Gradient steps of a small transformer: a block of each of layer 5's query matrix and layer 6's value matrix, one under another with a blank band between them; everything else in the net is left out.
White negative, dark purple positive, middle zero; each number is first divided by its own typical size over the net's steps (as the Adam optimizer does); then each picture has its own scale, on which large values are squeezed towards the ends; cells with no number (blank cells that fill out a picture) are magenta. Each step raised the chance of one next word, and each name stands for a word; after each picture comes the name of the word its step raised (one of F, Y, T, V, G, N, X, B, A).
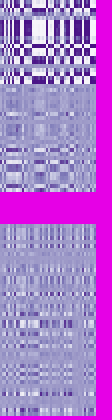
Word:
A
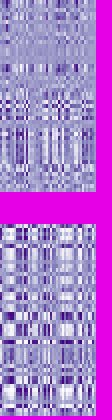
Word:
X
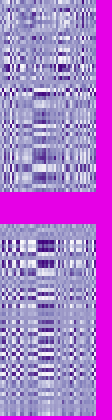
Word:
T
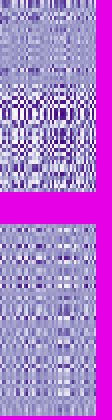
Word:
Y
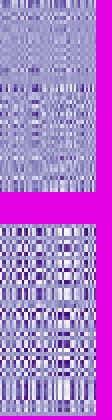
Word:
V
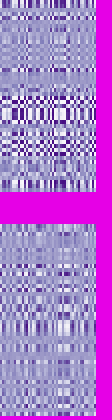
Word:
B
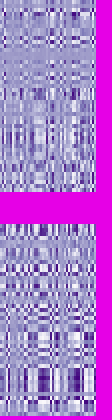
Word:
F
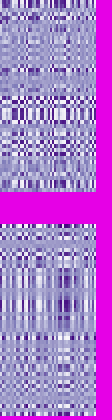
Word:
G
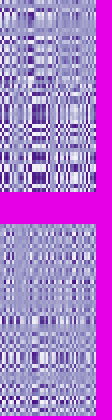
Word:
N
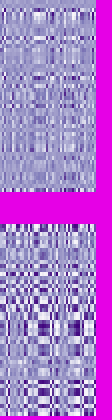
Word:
B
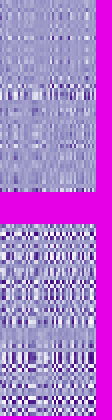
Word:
N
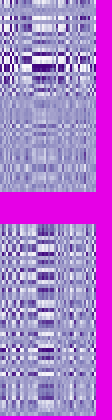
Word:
V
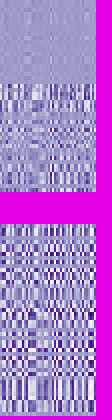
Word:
V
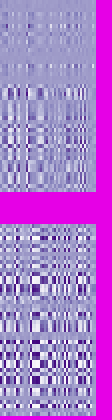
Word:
X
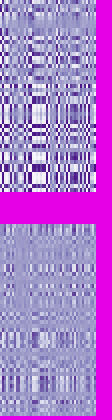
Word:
F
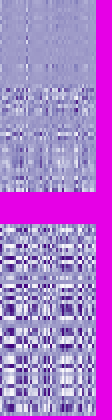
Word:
Y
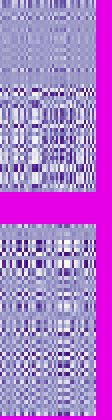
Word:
T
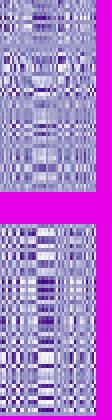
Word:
N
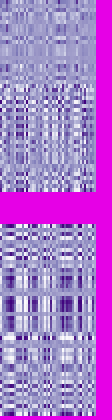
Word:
G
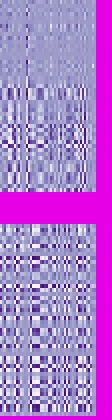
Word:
Y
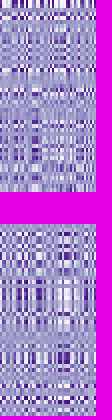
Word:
N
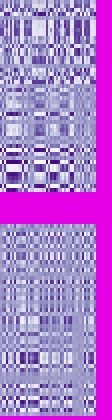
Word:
N
